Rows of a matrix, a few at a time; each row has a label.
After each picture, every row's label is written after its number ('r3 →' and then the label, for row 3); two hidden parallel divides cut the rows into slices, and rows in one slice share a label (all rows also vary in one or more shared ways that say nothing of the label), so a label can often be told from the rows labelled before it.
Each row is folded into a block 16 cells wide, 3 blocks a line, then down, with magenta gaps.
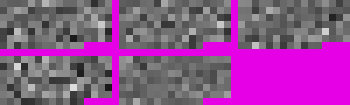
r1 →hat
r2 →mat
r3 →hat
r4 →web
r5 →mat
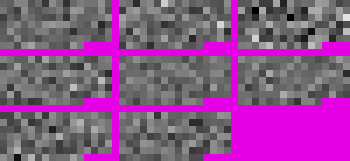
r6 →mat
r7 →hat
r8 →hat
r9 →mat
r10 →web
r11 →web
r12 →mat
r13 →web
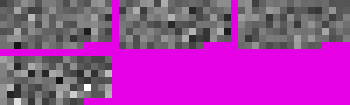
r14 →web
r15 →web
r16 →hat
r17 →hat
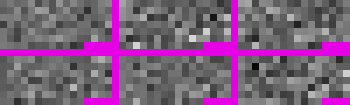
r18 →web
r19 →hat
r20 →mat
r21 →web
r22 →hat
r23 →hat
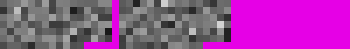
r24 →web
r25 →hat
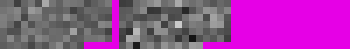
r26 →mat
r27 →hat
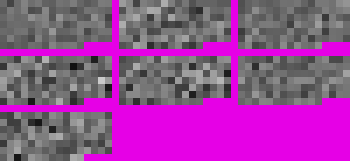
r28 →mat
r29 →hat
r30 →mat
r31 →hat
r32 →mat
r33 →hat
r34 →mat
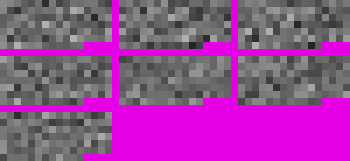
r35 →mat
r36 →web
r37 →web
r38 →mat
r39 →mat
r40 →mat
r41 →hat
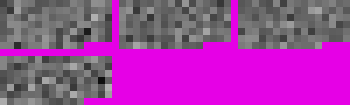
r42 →web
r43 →hat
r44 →mat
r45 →web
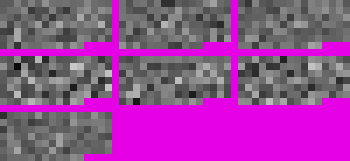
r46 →hat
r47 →web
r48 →mat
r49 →hat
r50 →hat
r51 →mat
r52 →mat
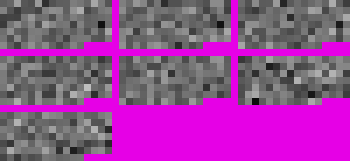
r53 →web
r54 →web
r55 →web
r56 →hat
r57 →web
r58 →mat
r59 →mat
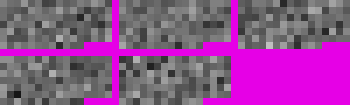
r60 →web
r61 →web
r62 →web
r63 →mat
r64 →web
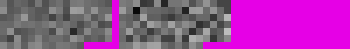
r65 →mat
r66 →hat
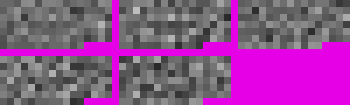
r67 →mat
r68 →web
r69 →hat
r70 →web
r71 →mat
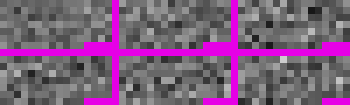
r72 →hat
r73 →web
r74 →mat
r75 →hat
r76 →web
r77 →hat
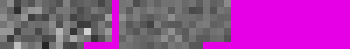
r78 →hat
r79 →mat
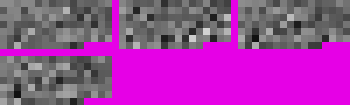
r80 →web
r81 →hat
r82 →web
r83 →web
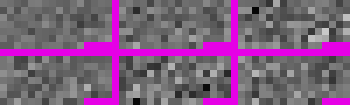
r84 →mat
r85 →mat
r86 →hat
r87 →hat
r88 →web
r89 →mat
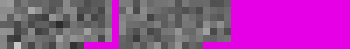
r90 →mat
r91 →hat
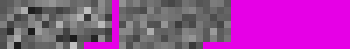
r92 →hat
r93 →web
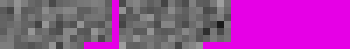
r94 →web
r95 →web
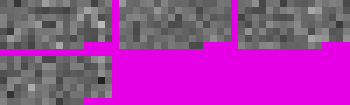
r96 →hat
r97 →mat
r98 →mat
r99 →web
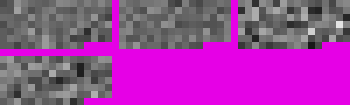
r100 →web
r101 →mat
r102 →mat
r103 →web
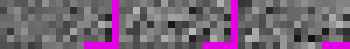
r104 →mat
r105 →web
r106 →mat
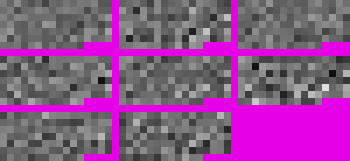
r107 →mat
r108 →hat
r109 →mat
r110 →mat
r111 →mat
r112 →hat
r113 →hat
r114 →web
